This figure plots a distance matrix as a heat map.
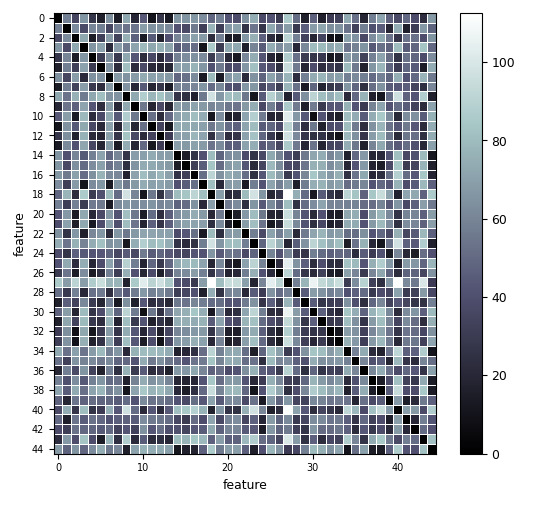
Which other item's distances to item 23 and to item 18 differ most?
27
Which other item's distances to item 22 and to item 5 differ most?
43
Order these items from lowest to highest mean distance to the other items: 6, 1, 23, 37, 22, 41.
41, 37, 1, 22, 6, 23
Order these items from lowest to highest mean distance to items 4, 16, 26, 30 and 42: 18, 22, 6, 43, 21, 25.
21, 25, 18, 43, 22, 6
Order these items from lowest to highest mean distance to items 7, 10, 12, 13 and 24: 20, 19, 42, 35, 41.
20, 42, 41, 35, 19
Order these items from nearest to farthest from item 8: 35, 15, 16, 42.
16, 15, 42, 35
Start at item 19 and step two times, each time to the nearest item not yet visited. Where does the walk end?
17
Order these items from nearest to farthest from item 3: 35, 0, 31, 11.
35, 0, 11, 31
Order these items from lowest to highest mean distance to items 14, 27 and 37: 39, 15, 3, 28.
15, 28, 39, 3
